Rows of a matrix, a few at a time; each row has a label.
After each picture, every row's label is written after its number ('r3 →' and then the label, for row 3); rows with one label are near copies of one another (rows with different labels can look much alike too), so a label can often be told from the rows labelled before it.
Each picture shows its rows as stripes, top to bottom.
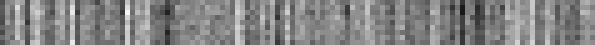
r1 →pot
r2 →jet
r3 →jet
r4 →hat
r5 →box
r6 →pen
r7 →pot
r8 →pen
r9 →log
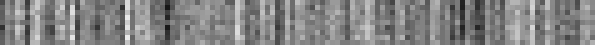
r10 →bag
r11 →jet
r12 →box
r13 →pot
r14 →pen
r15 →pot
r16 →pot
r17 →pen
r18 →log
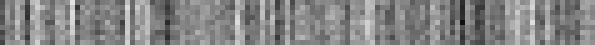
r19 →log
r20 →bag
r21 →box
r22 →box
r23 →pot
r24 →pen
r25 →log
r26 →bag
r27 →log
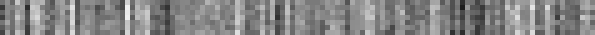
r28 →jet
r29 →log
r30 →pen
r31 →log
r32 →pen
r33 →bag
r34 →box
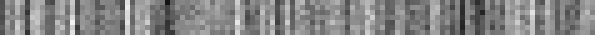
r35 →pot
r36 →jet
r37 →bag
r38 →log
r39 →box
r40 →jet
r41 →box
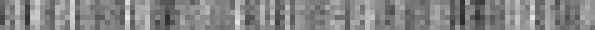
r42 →hat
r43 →box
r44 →box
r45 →log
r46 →box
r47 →pen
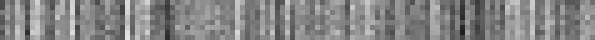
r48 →pen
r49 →jet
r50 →jet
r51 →box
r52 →log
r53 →jet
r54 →box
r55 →pot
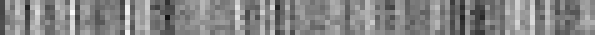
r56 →box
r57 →box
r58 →hat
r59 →pot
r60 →log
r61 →box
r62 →hat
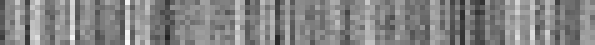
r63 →hat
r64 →log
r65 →hat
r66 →jet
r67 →hat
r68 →box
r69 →log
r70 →log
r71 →log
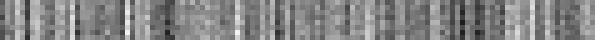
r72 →box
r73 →jet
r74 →jet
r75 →box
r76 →jet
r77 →log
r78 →pot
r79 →box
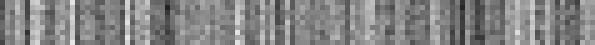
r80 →log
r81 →bag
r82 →pot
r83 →log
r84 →pen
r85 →jet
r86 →box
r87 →hat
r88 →log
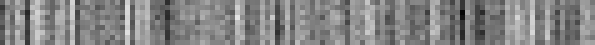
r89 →jet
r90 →log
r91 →bag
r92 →box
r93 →bag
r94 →log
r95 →bag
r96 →bag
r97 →box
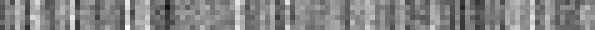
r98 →pen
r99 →pot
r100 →box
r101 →log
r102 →jet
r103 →pen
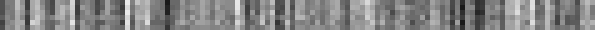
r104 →pot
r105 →pot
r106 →pot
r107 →bag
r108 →log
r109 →pot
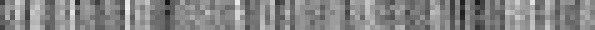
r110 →pot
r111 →hat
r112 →jet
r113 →box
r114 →log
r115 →hat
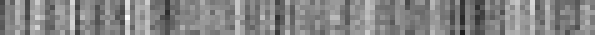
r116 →pen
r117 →pot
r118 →pot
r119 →hat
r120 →pot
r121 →log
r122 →pen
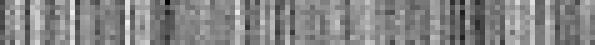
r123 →pot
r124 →log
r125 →box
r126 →hat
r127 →hat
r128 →hat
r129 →hat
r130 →jet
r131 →pen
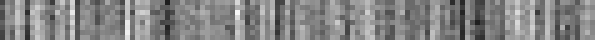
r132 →pot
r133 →hat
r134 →box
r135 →pot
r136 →hat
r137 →bag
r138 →bag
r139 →bag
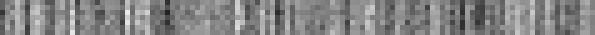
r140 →pot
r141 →bag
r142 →log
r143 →hat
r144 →jet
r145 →box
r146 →box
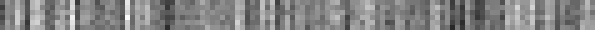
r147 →hat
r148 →log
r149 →hat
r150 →hat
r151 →box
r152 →jet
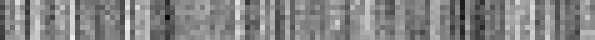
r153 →box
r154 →jet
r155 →box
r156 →pot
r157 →hat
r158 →hat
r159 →log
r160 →log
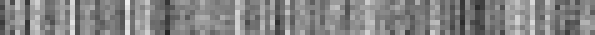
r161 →pen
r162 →hat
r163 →pen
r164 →pot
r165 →log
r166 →log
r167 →pen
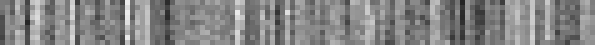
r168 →jet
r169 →pen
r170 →pen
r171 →log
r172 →bag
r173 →log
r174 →box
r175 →log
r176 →box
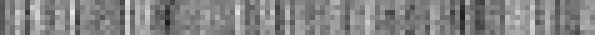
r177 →hat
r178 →log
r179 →box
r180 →jet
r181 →pot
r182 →bag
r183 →pen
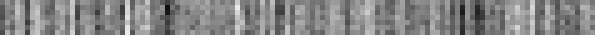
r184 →box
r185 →pot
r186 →pot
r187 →hat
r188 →bag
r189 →pen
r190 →box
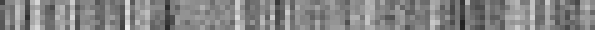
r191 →log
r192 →pot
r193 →pen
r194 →box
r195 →jet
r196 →pen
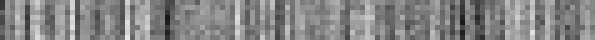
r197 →hat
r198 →box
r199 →pot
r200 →pot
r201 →pot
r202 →pen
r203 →jet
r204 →bag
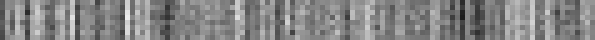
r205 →log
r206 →pot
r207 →bag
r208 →jet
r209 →pen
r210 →jet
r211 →hat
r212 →pot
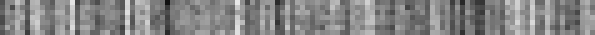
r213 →pot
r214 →pen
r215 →bag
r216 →log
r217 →log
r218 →box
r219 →pot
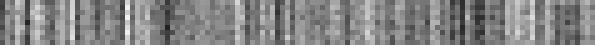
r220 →pot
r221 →hat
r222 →log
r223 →hat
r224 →bag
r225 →pot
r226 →hat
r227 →pen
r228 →bag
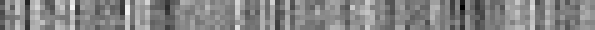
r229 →box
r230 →jet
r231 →pot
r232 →log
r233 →bag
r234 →box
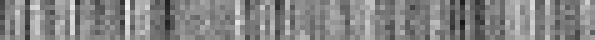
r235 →pot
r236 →log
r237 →pot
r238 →hat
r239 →jet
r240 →box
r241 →pen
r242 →bag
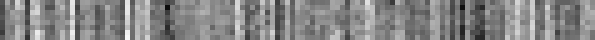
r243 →box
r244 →pot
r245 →log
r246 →log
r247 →log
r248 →pot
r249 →hat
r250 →hat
